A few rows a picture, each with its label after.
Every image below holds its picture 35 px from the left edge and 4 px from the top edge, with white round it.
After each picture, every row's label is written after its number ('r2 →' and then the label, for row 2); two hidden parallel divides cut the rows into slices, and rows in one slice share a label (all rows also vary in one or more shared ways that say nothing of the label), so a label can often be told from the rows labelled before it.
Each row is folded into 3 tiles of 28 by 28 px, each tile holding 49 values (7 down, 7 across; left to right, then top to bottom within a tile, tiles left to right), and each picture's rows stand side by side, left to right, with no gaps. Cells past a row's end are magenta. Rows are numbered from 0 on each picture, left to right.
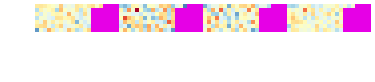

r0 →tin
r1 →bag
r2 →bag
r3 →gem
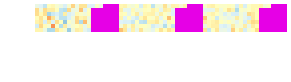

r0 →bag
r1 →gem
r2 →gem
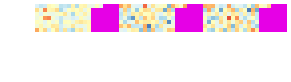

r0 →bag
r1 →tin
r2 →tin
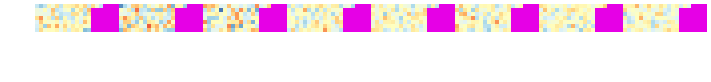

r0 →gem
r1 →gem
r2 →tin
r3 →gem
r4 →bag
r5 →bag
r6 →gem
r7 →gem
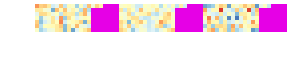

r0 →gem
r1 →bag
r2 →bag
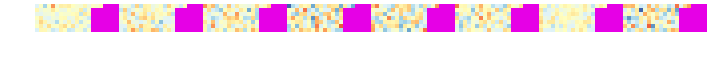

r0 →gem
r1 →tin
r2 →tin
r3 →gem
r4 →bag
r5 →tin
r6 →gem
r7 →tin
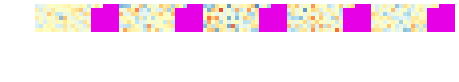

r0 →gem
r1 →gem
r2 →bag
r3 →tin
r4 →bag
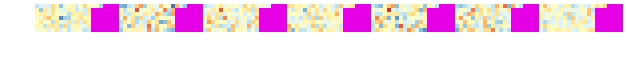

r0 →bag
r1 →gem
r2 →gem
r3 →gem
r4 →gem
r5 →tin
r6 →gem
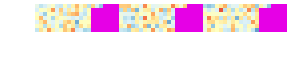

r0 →tin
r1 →tin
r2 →gem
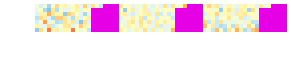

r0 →tin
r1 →gem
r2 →tin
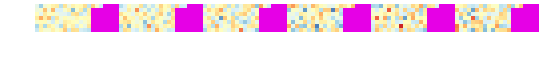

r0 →gem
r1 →gem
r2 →tin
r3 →tin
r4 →gem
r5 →bag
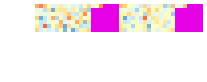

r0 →gem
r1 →gem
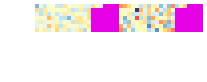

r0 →bag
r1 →bag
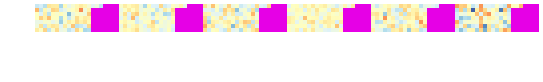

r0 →bag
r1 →gem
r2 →gem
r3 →gem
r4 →bag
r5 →tin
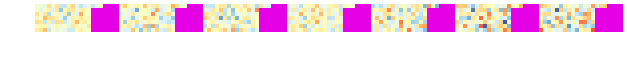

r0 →bag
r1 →tin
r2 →gem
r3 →tin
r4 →tin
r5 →tin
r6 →bag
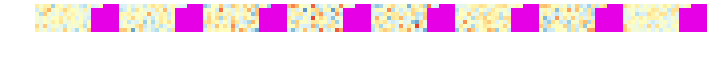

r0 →gem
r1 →bag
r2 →gem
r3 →tin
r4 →tin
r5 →tin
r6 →gem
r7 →gem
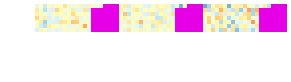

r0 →gem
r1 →gem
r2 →bag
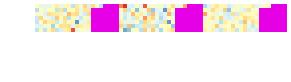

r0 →tin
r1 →tin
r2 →bag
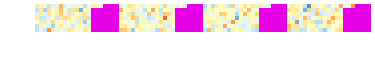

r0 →tin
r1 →bag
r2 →gem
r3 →bag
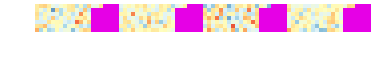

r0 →bag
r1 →tin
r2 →bag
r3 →bag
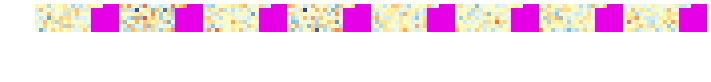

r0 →tin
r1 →tin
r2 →tin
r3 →gem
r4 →tin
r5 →bag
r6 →bag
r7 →bag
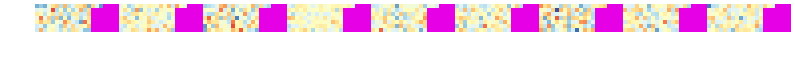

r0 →gem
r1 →tin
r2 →tin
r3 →gem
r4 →bag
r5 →bag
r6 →bag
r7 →bag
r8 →gem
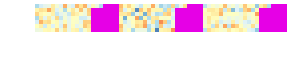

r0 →gem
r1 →bag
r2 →gem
